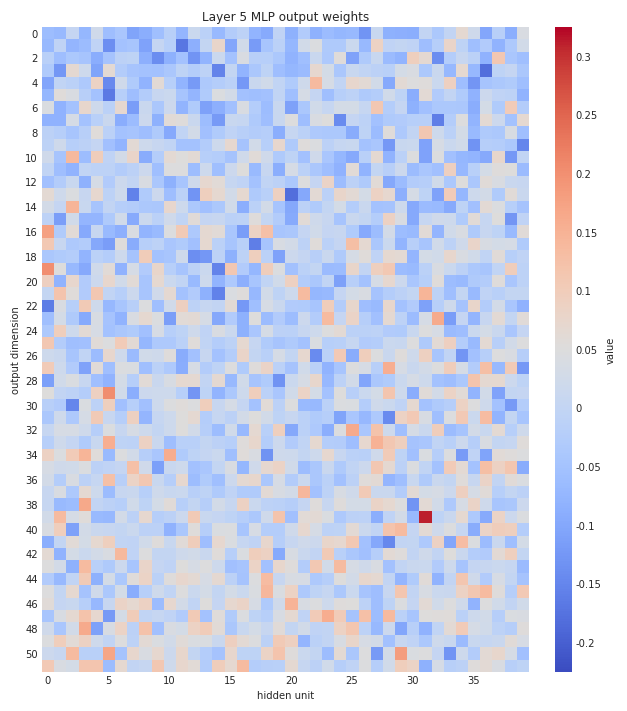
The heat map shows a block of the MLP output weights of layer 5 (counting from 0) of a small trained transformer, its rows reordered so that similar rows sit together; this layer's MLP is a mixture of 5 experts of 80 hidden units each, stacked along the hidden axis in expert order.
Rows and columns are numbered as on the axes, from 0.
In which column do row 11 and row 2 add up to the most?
37
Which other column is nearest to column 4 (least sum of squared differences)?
9
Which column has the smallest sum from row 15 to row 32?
14
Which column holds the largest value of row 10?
2
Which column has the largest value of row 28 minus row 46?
35
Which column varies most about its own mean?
5
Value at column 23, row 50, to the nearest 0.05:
-0.05
